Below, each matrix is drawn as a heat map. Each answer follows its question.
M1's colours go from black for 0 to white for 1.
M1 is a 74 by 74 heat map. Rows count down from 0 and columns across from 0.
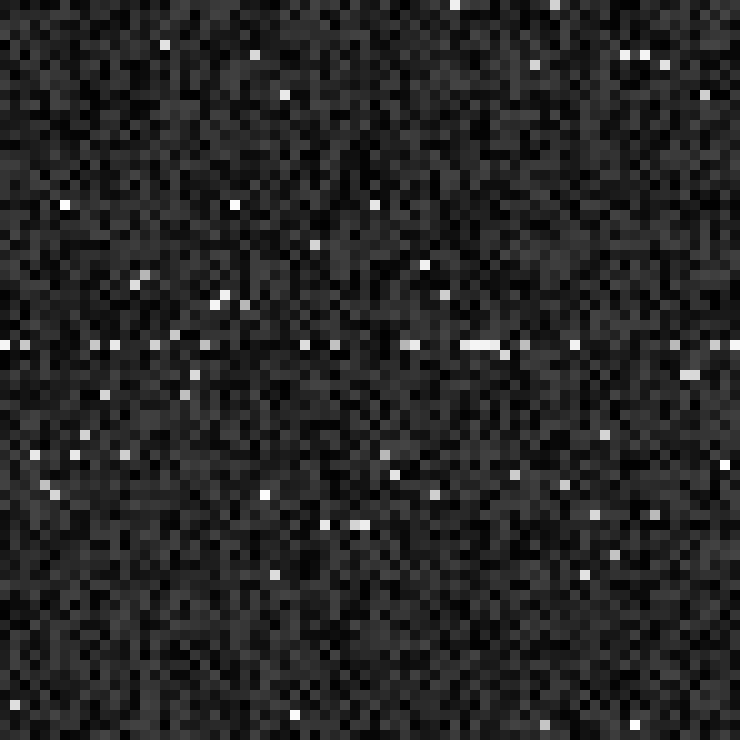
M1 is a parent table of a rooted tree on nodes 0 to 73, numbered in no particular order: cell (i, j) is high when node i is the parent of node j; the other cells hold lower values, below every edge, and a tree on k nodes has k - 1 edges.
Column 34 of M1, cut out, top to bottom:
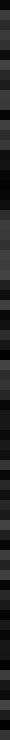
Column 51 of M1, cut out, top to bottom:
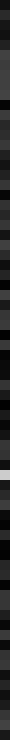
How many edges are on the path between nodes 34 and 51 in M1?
2
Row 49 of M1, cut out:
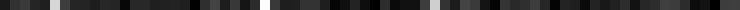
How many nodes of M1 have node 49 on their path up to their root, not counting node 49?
9
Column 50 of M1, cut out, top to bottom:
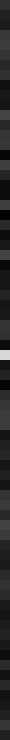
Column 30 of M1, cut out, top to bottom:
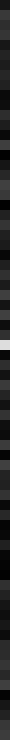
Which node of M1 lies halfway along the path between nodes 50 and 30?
52
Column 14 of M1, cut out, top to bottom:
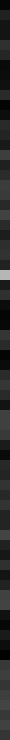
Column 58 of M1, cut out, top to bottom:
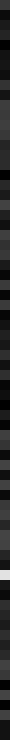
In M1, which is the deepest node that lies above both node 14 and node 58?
57
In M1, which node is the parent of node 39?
47
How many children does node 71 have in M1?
1
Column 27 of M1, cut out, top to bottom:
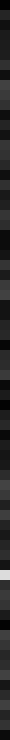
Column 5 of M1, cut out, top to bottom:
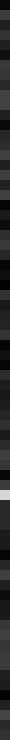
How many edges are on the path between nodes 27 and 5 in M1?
4
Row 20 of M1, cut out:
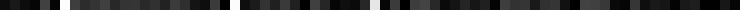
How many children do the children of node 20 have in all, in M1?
5
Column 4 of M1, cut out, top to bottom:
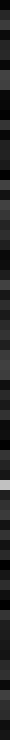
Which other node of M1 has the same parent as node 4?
56
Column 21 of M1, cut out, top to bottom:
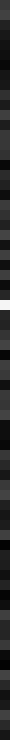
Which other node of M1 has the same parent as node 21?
24
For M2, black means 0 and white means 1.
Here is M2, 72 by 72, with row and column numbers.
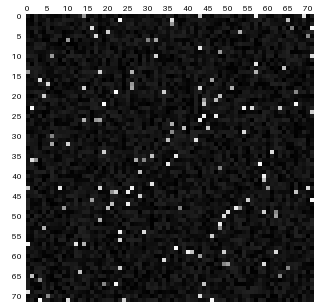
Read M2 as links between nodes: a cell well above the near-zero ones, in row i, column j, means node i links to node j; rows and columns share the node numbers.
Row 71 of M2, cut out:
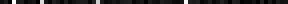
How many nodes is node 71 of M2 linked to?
4
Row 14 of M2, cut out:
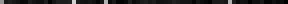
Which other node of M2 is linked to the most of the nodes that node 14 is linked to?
node 43
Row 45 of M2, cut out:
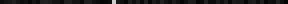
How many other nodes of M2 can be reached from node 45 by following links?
2
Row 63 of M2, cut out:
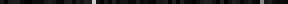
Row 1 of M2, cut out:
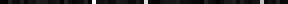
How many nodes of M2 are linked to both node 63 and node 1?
2
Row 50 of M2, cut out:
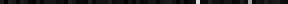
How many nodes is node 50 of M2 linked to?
2
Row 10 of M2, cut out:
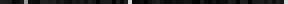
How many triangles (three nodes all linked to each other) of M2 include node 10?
1
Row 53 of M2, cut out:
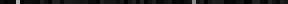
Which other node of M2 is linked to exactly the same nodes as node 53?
node 20
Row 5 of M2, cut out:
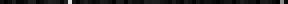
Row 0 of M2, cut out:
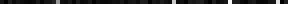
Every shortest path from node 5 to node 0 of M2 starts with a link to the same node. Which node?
node 70
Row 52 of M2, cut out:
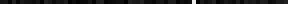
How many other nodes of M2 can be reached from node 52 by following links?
6
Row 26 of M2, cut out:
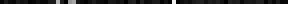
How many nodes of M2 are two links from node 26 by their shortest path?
7
